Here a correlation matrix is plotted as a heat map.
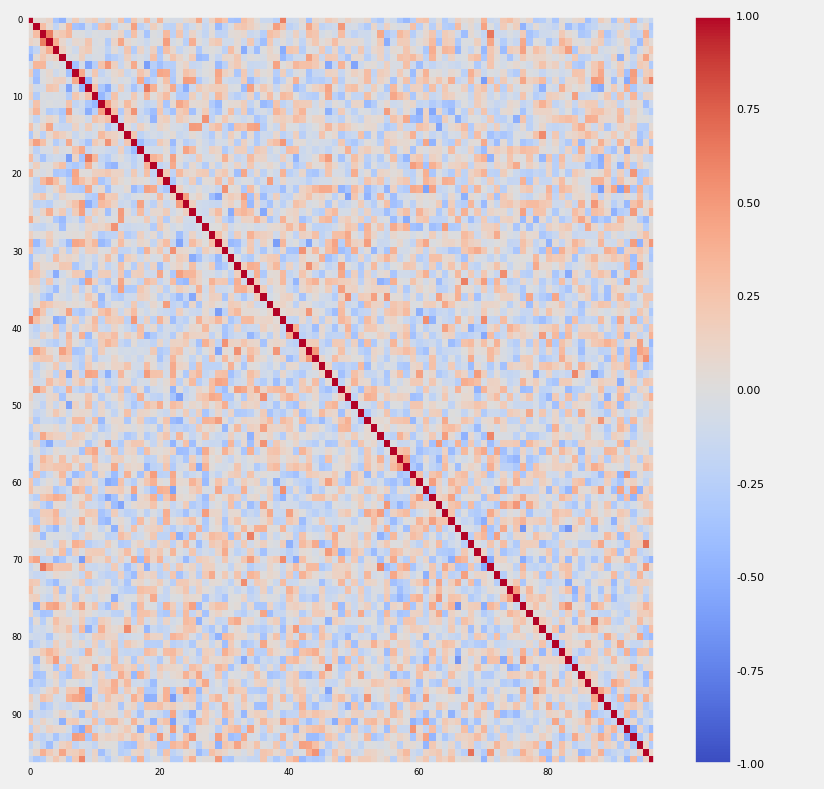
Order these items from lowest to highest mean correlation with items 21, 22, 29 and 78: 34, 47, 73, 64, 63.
73, 63, 64, 34, 47
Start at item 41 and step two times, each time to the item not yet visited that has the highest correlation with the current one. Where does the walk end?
15
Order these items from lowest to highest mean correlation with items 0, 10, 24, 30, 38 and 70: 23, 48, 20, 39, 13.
48, 23, 13, 20, 39
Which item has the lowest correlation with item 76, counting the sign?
66
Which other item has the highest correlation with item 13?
27
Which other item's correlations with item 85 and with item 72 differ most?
56
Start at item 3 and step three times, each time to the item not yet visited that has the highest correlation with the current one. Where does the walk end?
54
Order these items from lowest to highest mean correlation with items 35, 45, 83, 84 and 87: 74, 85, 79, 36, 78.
36, 74, 78, 79, 85
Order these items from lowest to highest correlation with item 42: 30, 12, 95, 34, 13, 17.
17, 95, 34, 13, 12, 30
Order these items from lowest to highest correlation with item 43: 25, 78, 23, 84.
84, 25, 78, 23
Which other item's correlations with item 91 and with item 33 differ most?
81
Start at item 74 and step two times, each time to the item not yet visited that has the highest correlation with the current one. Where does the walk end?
63
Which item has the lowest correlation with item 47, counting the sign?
91
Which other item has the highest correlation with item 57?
58
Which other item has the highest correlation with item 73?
33
